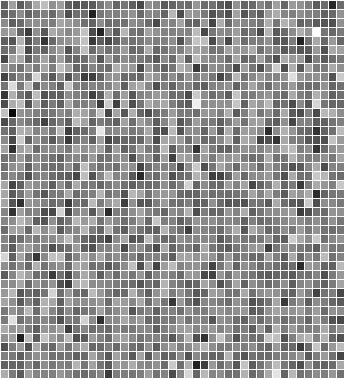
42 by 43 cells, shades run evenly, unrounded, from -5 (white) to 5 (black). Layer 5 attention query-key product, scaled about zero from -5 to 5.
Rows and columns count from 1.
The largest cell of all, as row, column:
13, 2
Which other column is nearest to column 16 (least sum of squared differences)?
19
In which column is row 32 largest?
9
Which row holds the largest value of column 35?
16
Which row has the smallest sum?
29
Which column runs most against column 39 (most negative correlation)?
3
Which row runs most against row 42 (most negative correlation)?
26
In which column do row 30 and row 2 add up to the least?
22
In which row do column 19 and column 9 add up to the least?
27
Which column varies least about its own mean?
33
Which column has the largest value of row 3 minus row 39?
40
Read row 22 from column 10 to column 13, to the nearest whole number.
1 0 0 -2
